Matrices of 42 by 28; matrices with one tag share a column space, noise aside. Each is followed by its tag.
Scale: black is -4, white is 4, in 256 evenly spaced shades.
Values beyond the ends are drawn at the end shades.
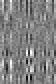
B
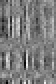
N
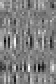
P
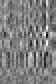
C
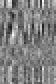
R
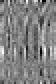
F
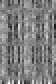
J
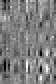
B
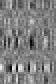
P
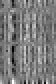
J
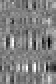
P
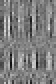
N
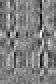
C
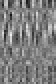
R
